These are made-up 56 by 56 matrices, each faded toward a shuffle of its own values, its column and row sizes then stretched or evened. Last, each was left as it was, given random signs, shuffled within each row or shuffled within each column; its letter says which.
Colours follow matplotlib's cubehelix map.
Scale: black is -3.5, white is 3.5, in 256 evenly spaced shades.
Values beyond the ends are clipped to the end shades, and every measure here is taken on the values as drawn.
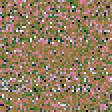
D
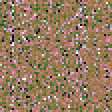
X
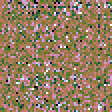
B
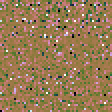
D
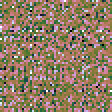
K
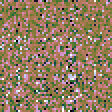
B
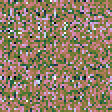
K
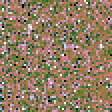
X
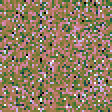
X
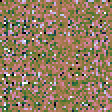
B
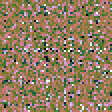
K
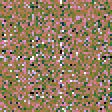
B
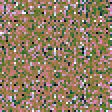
K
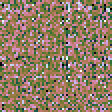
K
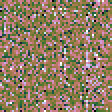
X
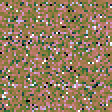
D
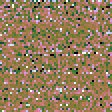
D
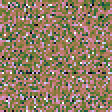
D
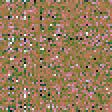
B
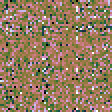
B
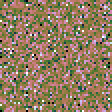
X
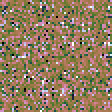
B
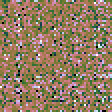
B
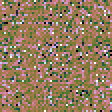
K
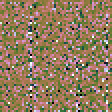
K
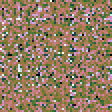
B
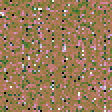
X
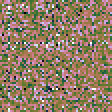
B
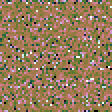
D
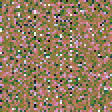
X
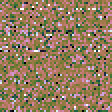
D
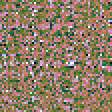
K
